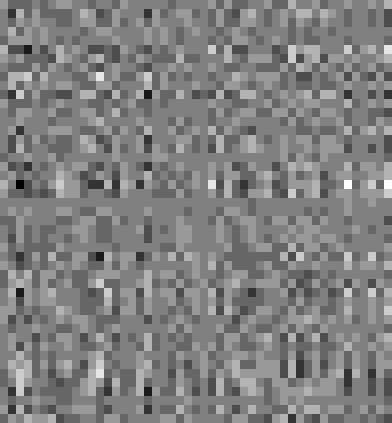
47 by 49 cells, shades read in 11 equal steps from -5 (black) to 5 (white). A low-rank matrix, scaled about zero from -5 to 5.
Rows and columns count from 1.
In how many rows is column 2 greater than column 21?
17
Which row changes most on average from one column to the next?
21
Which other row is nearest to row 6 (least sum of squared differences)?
19
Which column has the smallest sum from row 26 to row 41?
15
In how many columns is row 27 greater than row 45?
9
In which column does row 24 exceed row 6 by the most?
4
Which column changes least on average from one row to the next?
26
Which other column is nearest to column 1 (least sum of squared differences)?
10
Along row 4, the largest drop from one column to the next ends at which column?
3
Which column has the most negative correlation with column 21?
39
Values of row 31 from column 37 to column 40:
-1 -1 -2 -1
